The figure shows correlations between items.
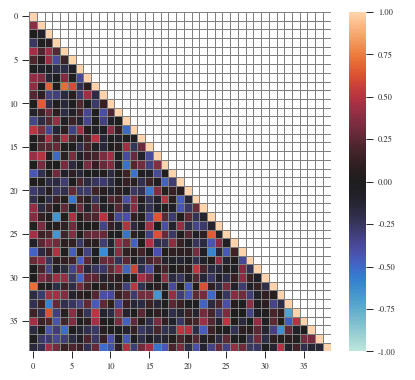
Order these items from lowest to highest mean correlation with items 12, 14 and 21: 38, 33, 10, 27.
33, 10, 38, 27
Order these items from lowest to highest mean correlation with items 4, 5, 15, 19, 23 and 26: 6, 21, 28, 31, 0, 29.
21, 29, 6, 31, 28, 0
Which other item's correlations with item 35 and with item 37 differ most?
8
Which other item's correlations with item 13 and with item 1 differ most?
26
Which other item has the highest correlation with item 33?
28
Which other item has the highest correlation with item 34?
2
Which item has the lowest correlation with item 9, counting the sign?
27
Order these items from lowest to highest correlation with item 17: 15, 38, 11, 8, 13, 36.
38, 15, 36, 11, 8, 13
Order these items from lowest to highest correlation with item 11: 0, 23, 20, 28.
23, 28, 0, 20
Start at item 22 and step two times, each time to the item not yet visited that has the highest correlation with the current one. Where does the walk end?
0
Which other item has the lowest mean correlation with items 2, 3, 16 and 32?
36
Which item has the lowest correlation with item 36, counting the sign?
32
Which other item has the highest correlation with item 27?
3
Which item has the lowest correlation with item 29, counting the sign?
12
